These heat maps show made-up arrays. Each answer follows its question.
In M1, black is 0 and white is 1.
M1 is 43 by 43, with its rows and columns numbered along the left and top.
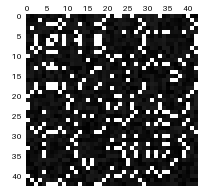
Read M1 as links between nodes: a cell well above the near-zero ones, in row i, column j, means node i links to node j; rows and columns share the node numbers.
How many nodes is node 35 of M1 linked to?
8
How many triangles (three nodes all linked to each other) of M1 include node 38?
5
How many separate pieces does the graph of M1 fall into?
3
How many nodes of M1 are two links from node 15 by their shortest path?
2
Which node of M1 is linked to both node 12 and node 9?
node 6
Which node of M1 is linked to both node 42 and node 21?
node 18
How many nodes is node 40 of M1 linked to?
7
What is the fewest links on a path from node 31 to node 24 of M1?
5
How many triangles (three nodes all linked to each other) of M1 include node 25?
6
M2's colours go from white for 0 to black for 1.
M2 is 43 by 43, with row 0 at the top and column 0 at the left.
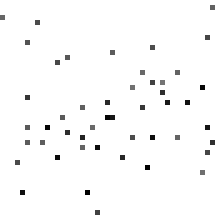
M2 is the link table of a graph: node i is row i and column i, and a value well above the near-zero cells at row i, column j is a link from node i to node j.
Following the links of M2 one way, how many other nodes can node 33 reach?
9
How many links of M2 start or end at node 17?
3
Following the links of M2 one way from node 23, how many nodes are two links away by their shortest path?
3
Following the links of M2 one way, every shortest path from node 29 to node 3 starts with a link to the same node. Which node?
node 16
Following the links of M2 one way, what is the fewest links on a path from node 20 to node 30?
3
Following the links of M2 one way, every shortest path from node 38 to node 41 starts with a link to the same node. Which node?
node 4
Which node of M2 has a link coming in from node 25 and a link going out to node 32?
node 18
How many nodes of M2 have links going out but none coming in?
10
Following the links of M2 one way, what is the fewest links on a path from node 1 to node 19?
2
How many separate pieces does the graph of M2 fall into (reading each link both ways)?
6
